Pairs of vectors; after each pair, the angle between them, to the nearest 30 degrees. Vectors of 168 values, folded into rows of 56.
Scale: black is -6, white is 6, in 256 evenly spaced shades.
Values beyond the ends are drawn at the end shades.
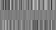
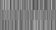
150 degrees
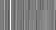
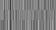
120 degrees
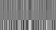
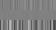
90 degrees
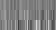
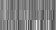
30 degrees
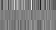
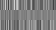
60 degrees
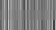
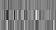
120 degrees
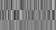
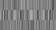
120 degrees
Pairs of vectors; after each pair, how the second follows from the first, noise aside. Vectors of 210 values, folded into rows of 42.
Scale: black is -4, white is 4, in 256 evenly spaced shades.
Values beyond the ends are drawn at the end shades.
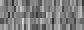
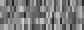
copied.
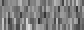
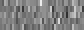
wrapped around, negated, partly zeroed.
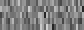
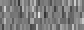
wrapped around, partly zeroed.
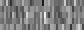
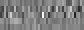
wrapped around, negated, partly zeroed.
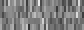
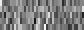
wrapped around.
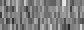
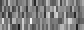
wrapped around.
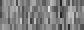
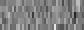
wrapped around, partly zeroed.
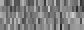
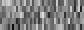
wrapped around.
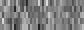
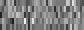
wrapped around.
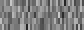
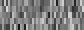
reversed.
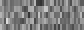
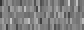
wrapped around, negated, partly zeroed.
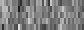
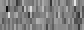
wrapped around, negated, partly zeroed.
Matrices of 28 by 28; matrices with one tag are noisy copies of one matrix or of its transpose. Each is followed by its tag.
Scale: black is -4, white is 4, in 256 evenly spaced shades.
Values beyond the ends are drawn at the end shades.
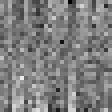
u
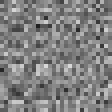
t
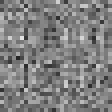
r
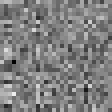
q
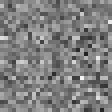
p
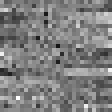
u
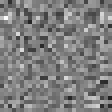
t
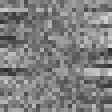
u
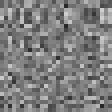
t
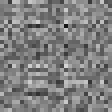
r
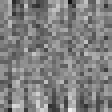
u
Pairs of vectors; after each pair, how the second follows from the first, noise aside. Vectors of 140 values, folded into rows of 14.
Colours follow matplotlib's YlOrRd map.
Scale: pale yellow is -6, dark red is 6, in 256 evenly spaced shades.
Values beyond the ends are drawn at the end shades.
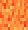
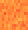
reversed, shrunk.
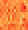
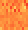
negated, partly zeroed.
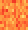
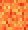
wrapped around.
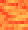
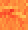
reversed, negated, partly zeroed.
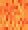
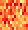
reversed, negated, scaled up.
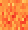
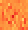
partly zeroed.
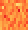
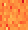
wrapped around, partly zeroed.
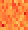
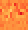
wrapped around, partly zeroed.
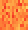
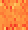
wrapped around, negated, partly zeroed.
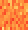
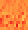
reversed, negated, partly zeroed.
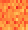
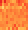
reversed, negated, partly zeroed.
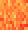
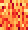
reversed, negated, scaled up.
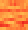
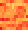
wrapped around, negated.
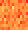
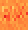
partly zeroed.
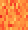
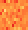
wrapped around, negated, partly zeroed.
